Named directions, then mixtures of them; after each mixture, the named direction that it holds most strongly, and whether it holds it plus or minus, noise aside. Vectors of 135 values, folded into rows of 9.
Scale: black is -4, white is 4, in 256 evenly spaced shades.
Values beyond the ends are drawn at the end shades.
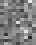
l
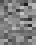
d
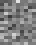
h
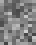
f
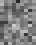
f, plus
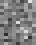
l, plus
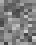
f, plus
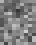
f, plus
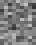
d, minus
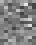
d, minus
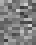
d, minus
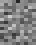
h, minus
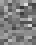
d, minus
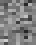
l, minus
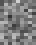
h, plus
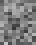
f, minus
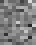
l, plus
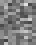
d, minus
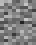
h, minus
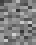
h, plus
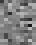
d, plus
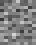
h, plus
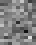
l, minus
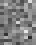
l, plus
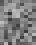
f, minus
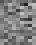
d, plus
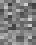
d, minus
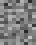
l, minus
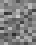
h, minus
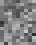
f, plus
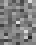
l, plus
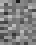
h, minus
